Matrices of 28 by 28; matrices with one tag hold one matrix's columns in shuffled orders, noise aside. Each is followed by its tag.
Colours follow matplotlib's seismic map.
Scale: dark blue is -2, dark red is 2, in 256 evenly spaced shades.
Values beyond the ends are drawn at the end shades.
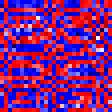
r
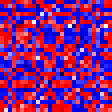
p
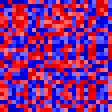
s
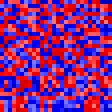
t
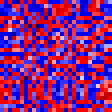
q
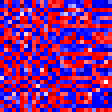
r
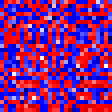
p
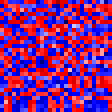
t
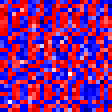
s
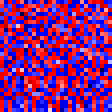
t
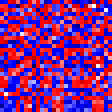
t
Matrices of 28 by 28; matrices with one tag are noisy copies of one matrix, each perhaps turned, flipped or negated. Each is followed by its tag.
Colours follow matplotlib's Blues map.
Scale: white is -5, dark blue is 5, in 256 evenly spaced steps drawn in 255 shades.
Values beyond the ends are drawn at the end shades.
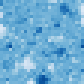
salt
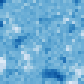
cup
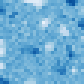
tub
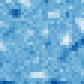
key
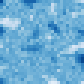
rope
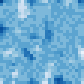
rope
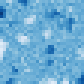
tub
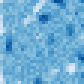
key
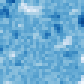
cup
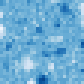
salt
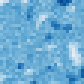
cup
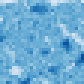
key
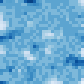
rope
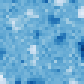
tub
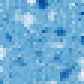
salt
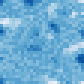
rope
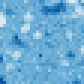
cup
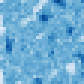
key
